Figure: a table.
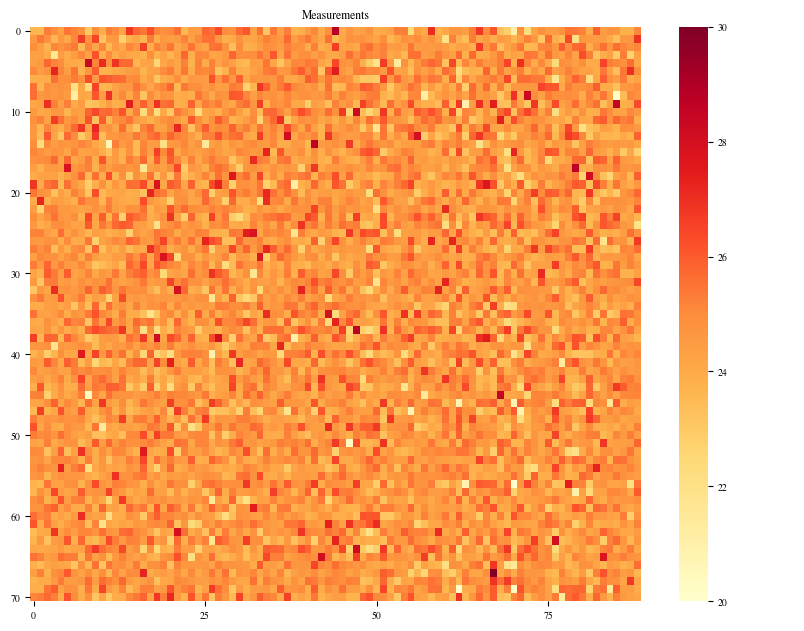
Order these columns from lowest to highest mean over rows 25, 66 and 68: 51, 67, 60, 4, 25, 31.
60, 51, 25, 4, 31, 67
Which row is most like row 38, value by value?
19
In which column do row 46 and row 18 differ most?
81
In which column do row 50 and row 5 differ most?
62
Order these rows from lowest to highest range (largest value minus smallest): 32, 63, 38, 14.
32, 63, 38, 14
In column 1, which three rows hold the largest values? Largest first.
21, 47, 44
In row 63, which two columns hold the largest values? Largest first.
76, 44
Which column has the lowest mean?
70
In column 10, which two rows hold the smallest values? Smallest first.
49, 61
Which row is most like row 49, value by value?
61
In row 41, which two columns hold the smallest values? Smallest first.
77, 9
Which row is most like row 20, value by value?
27
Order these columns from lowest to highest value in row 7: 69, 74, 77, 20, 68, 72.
69, 77, 72, 68, 20, 74
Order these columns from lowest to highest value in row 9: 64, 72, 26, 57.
72, 57, 64, 26
